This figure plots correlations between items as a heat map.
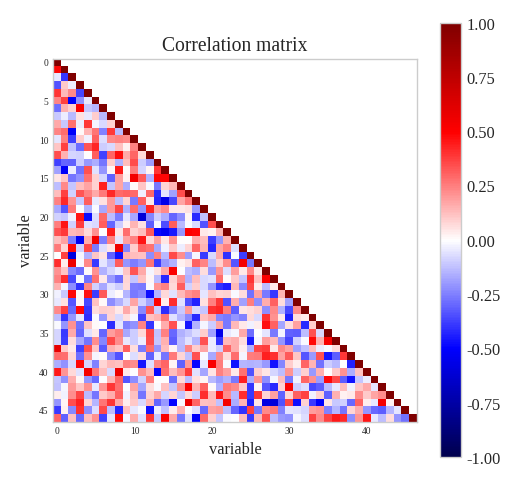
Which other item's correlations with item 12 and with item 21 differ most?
35
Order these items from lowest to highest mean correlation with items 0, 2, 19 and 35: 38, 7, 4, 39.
39, 38, 7, 4
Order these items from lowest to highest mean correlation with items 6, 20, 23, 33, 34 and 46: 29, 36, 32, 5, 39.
29, 32, 39, 5, 36
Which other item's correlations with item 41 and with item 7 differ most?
9
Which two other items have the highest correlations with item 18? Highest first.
22, 1
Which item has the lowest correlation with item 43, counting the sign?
25
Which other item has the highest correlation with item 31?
13
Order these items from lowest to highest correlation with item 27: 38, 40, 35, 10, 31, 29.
29, 35, 40, 31, 10, 38
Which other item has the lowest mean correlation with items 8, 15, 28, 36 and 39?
18
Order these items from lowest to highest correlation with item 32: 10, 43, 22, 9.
10, 9, 22, 43
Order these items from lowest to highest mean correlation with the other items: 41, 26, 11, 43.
41, 11, 26, 43
